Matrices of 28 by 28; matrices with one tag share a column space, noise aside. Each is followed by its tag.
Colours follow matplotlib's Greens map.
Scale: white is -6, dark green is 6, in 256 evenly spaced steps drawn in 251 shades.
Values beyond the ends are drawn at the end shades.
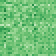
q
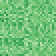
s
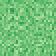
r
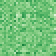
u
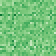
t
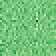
r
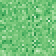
r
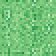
u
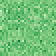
r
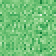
s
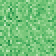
r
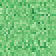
t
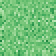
r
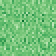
s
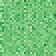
u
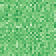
q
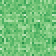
s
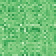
q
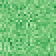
s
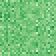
u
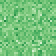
r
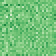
q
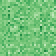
u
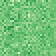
u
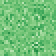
r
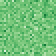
u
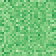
u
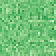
r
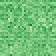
q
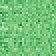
s
